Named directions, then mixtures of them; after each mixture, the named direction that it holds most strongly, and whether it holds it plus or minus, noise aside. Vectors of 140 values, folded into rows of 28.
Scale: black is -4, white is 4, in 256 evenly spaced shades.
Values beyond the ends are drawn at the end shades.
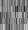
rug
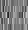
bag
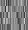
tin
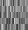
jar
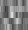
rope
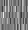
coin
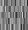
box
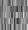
box, minus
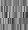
bag, minus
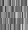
box, minus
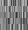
box, plus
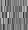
bag, minus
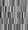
jar, plus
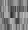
rope, minus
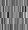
bag, plus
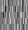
coin, minus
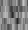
rope, minus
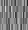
box, plus
